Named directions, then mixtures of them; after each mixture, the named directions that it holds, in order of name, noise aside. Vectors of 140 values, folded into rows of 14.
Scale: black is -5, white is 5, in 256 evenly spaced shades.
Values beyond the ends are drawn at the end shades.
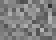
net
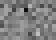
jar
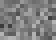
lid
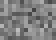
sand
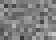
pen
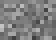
lid, pen.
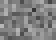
sand.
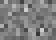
jar, net, sand.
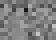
jar.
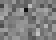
jar.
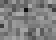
jar, sand.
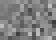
lid, net.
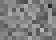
net.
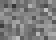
jar, pen, sand.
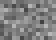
jar, pen.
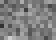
jar, lid, sand.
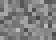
jar, sand.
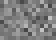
jar, net, sand.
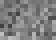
lid.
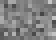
lid, pen, sand.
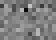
jar.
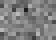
jar, lid.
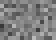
lid, pen.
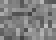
pen, sand.
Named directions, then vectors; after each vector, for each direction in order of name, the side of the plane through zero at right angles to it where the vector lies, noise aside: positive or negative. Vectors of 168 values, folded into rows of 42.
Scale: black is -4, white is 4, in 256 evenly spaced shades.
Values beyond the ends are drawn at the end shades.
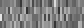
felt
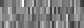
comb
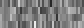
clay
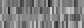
positive, negative, positive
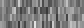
positive, negative, negative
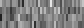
negative, negative, negative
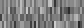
negative, positive, negative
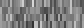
positive, positive, negative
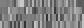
positive, positive, negative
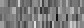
positive, negative, negative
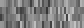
positive, negative, negative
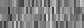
negative, negative, positive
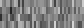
negative, negative, negative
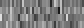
positive, positive, positive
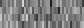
positive, positive, positive
